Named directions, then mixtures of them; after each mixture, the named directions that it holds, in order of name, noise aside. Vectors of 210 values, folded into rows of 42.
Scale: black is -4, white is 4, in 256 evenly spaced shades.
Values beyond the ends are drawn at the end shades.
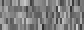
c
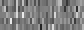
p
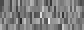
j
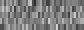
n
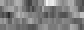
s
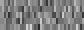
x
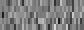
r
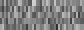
n.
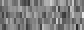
c, s, x.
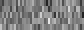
j, x.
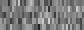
j, r, x.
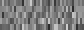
n, r.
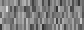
c, n.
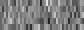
j, n, x.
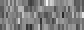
s, x.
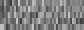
j, n, r.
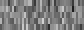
c, n, r.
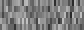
c, r.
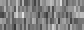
p, r, s.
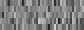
r.
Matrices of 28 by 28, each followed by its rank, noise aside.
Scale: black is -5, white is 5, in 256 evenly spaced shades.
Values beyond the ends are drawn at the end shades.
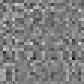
four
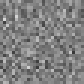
six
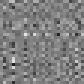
four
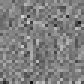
eight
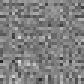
six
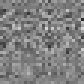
four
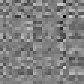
three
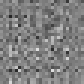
four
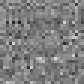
six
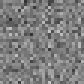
eight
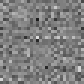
six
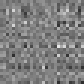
three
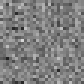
six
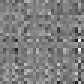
three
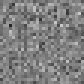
eight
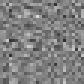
four
